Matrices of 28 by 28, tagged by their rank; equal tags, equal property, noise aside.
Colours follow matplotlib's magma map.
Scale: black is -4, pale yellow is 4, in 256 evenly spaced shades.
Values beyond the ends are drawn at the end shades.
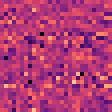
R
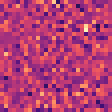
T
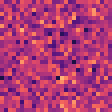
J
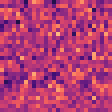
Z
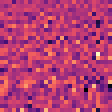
R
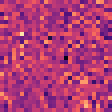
R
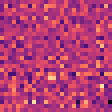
Z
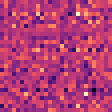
R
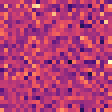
Z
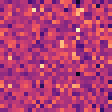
R
